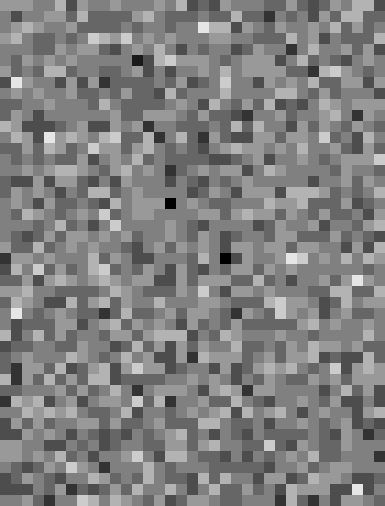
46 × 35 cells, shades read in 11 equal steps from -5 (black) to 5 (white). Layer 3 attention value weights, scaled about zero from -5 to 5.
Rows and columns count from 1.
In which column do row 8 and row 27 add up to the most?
2
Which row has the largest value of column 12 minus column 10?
29
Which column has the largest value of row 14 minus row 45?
9
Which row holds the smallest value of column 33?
11
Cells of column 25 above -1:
31
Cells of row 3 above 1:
5
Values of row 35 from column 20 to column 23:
1 0 -2 0
